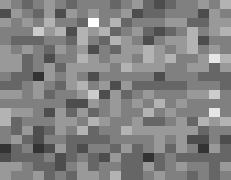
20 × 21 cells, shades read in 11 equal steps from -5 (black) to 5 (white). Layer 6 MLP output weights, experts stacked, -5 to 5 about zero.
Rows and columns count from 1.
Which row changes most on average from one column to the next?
17
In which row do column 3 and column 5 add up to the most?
3
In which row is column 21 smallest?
16
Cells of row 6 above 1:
2
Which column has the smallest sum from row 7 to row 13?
5
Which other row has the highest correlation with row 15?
6
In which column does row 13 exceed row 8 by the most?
20
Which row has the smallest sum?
18
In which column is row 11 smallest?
10
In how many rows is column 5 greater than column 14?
9
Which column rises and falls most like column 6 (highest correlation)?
13
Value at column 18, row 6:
2
